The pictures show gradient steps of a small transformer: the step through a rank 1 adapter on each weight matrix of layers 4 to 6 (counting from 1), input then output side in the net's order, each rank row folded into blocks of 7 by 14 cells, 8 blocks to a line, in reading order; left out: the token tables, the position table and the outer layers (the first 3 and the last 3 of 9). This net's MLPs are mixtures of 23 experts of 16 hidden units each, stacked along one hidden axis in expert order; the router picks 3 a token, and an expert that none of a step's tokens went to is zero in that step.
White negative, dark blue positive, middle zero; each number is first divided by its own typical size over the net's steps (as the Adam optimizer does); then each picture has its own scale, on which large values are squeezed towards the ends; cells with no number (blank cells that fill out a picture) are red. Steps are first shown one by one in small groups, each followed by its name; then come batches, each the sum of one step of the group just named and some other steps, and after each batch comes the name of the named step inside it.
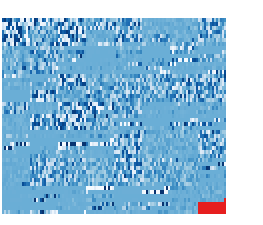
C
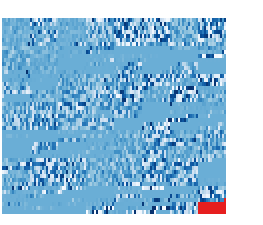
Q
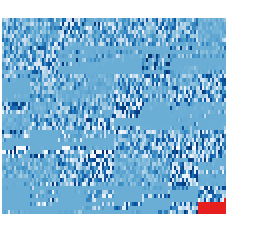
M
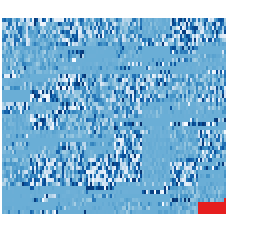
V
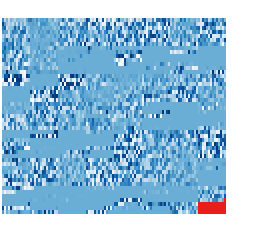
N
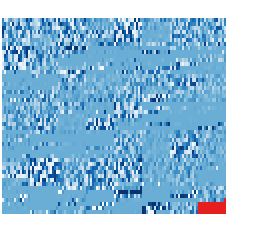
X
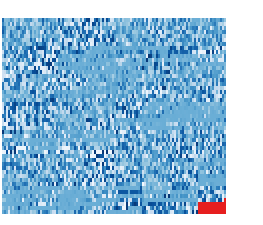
M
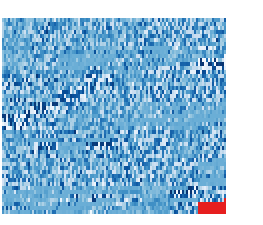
N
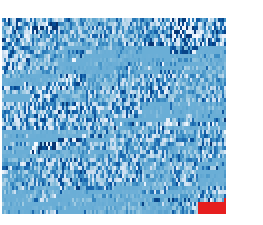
V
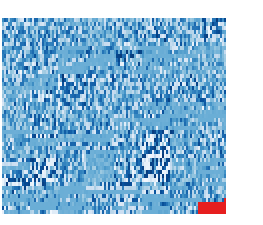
C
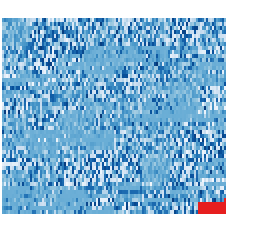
V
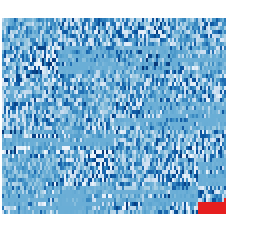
M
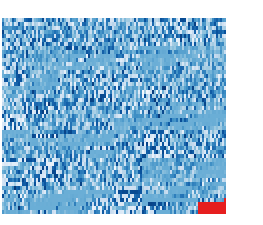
X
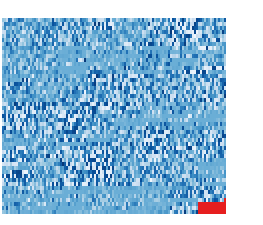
M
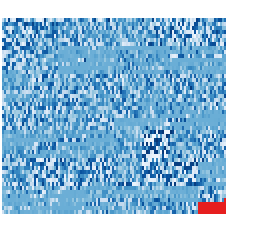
Q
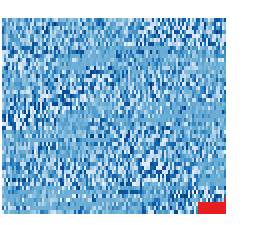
V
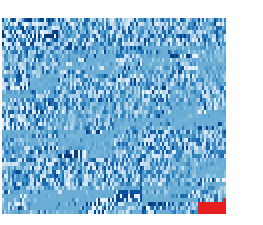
X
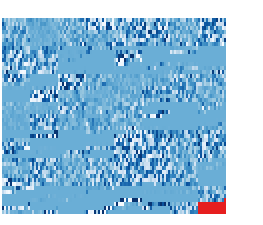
N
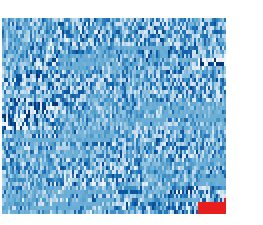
Q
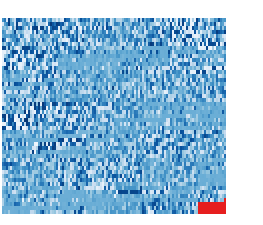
C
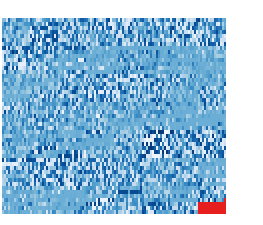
X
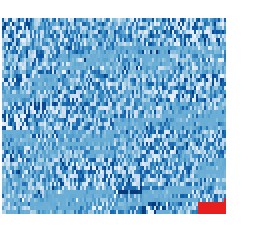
X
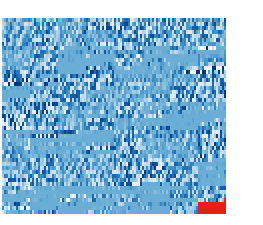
N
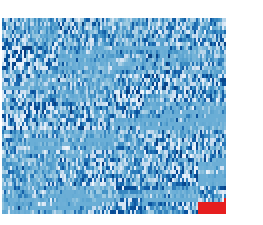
M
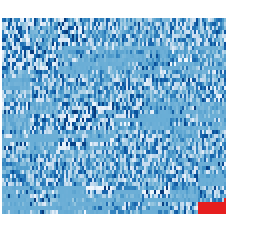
C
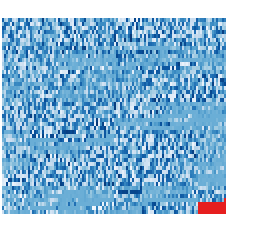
X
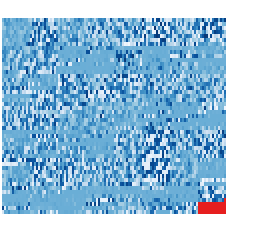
Q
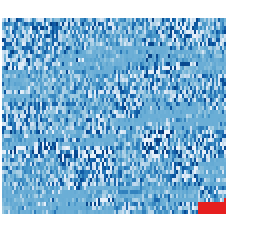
M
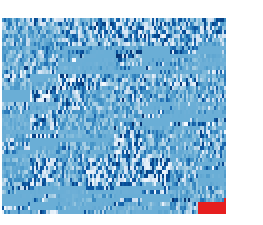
V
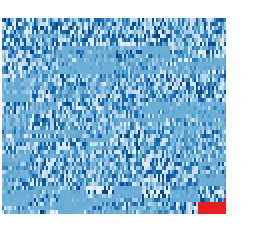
C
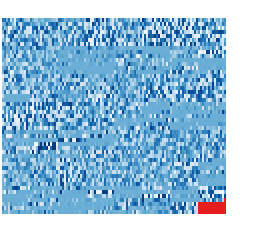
N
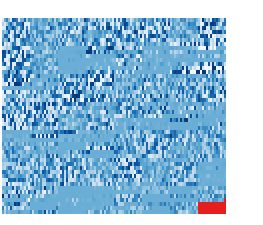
N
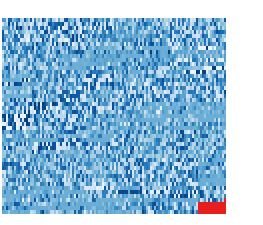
C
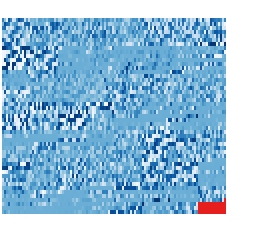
Q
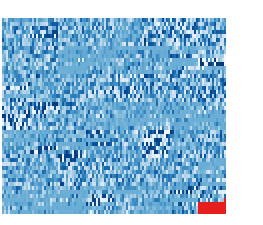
N
